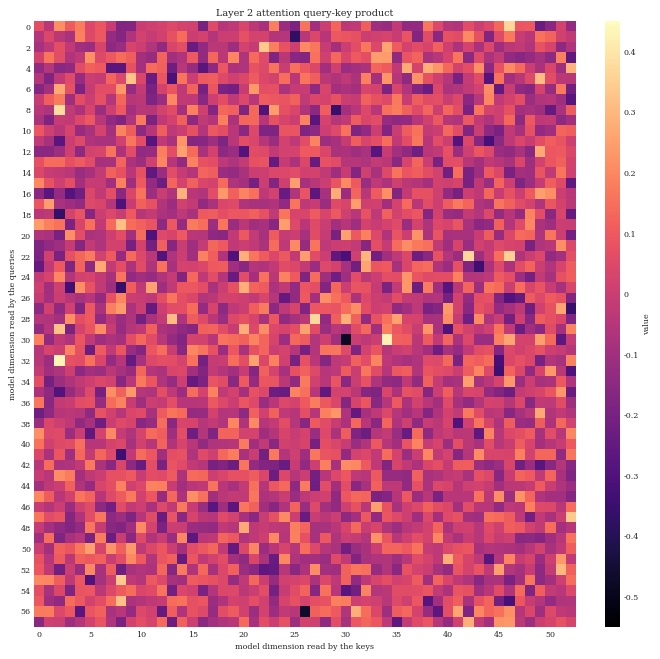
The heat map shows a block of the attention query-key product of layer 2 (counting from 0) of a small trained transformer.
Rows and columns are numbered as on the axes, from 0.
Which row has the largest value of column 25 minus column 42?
15
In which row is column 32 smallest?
39
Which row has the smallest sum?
42
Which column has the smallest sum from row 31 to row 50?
45
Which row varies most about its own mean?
22
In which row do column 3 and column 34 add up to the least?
25
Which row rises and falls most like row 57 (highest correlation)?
34
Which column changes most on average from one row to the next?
8
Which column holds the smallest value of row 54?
30
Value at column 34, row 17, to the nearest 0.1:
-0.1
